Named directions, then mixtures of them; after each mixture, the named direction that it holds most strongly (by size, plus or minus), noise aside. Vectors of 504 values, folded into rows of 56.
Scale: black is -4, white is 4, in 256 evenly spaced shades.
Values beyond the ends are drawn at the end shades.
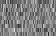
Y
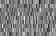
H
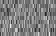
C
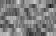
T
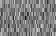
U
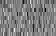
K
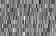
H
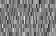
H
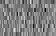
K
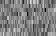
K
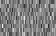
H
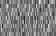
H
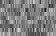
T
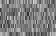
H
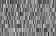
Y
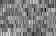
T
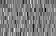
K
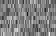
C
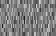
H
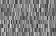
C
